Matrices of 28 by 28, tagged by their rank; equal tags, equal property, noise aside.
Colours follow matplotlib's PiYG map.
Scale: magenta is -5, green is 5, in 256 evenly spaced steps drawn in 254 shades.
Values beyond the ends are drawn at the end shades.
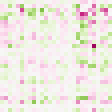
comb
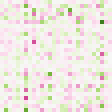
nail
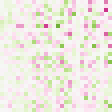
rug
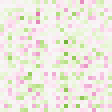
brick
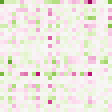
nail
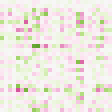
comb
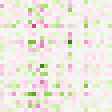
comb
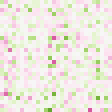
rug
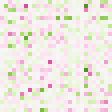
rug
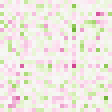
rug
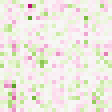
brick
